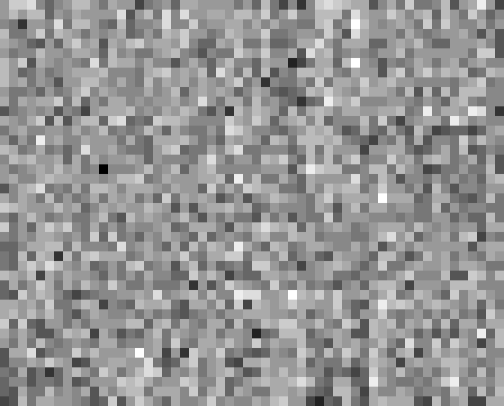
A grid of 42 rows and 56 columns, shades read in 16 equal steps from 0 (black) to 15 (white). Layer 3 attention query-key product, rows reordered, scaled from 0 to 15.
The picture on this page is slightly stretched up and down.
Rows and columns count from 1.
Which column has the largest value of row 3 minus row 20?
48
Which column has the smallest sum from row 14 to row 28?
54
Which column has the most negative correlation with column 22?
26
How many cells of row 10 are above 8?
31
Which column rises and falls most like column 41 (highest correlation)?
36
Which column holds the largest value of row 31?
33
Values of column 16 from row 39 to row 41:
11 12 11
